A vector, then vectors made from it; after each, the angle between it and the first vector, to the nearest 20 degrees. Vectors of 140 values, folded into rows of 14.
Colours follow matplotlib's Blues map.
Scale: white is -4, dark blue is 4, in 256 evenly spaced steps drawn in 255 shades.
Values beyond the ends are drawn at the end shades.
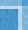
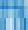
120 degrees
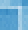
20 degrees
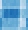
60 degrees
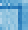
160 degrees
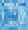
60 degrees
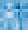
120 degrees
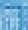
140 degrees
